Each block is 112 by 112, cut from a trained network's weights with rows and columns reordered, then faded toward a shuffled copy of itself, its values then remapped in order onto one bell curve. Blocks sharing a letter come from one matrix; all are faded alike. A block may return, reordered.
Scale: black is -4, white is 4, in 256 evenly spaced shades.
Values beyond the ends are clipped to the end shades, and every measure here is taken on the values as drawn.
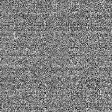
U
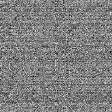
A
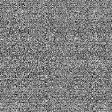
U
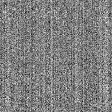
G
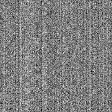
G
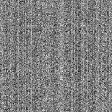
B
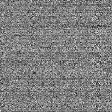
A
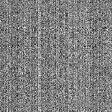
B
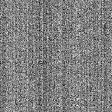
G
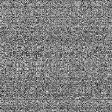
A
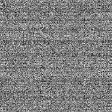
A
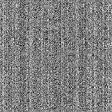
B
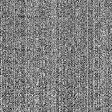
B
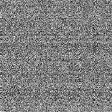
U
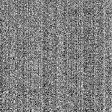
G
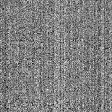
G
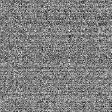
A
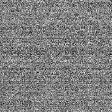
A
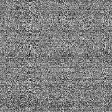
A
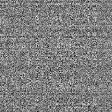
U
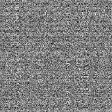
U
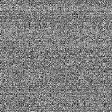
U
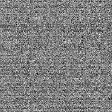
A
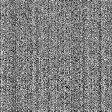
G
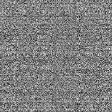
U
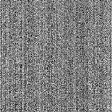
G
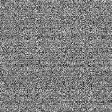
U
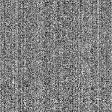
G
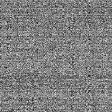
A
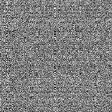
U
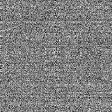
U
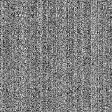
G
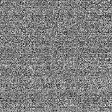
U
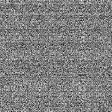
U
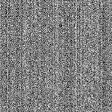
G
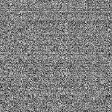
U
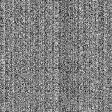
B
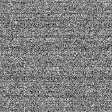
A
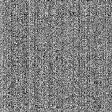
G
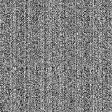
G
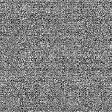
U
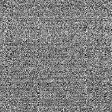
U
